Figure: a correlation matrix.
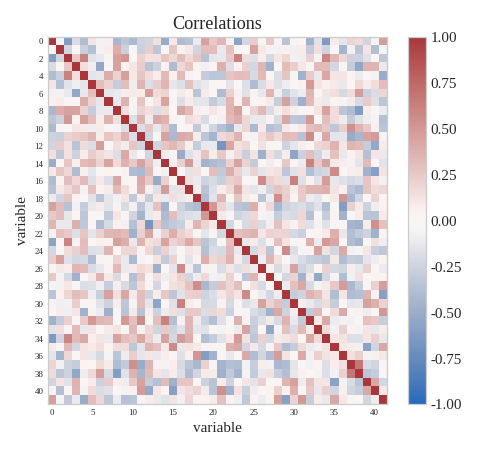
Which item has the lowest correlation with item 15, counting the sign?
40
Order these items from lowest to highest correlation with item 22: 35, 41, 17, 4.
41, 17, 4, 35
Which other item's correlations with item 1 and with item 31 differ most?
36
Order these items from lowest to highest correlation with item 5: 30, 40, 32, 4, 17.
4, 30, 40, 17, 32
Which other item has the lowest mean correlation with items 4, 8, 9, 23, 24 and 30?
0
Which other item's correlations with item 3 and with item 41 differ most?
29
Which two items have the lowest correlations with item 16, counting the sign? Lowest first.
13, 0
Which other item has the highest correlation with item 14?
32
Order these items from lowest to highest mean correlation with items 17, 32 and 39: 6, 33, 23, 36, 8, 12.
12, 36, 6, 8, 33, 23
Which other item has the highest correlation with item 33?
24
